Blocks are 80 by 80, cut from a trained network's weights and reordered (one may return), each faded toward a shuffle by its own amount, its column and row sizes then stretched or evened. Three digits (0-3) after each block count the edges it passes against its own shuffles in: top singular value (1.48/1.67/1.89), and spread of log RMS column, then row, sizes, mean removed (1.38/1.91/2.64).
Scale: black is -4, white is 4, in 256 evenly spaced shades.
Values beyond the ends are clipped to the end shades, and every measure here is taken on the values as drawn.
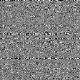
3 0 3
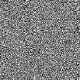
2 2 1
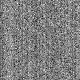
1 0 0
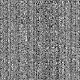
3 2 1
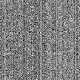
3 0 1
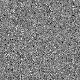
0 1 0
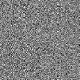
2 2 1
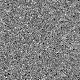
0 0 0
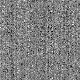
1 1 1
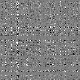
0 3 3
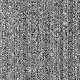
3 0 1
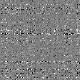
0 2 3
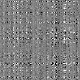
3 3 3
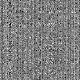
3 2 2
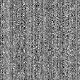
3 2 1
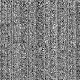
3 1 1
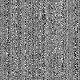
2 3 0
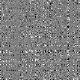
1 3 3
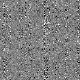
0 3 0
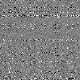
1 2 3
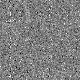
0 1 0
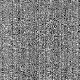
2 1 2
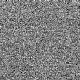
1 0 0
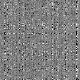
1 3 2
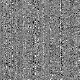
1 3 1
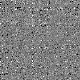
0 2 2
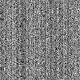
3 0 1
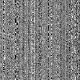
3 3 0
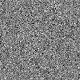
0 0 0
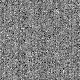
0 0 0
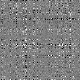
1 3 3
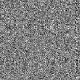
2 2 1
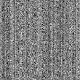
3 1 0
